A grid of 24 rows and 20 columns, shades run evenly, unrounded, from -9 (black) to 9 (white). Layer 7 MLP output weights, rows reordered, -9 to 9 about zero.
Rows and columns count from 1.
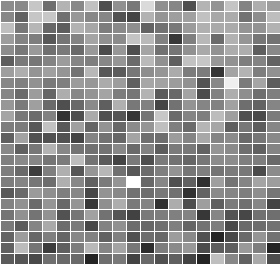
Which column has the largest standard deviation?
15
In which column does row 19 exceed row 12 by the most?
9
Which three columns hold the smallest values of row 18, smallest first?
14, 7, 1
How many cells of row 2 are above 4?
4
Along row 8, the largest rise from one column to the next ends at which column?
17
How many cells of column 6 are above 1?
6
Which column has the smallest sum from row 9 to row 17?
19
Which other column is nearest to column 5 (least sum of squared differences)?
18
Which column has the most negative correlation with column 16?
2
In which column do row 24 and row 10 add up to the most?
16
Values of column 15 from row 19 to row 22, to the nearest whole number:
2 -5 -1 -3
